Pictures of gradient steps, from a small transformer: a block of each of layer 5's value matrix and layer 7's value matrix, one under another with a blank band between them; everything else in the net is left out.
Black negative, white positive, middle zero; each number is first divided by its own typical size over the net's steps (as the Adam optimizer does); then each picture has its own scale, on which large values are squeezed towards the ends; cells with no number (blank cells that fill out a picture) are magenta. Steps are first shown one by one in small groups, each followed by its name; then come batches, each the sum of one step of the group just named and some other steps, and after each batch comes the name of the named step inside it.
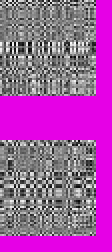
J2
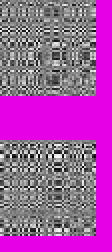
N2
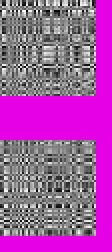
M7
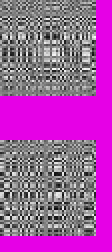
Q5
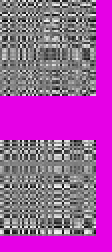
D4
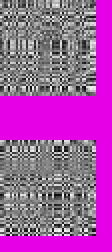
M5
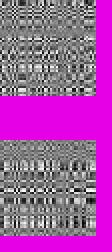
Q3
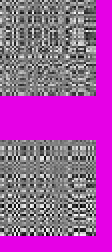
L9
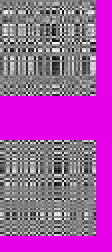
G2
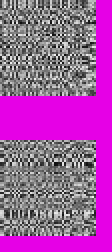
G2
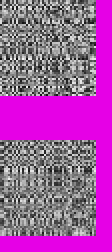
G2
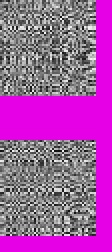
M5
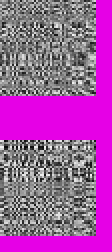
G2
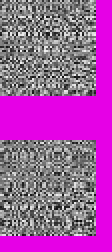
Q5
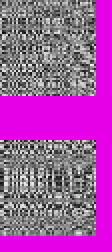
M7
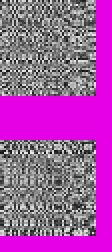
N2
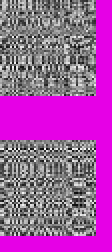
L9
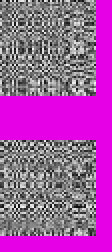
J2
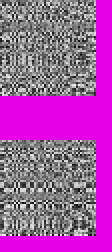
Q3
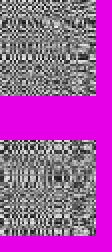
D4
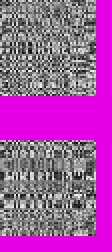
J2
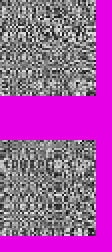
Q5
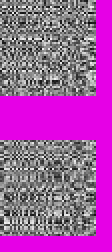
Q3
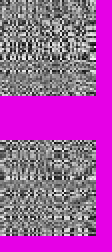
J2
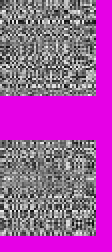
M7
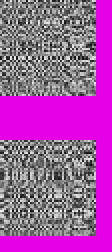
J2
